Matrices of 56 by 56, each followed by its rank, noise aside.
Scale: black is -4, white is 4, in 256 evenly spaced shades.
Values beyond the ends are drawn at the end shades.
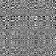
three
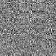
seven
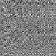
six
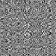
seven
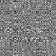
seven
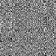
seven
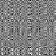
three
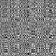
four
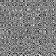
five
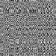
four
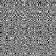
five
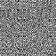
seven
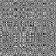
five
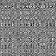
four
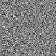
seven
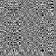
five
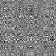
six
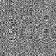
seven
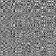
four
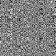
six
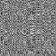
five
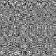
five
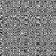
five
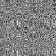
six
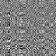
four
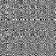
four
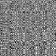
five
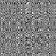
five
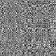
six
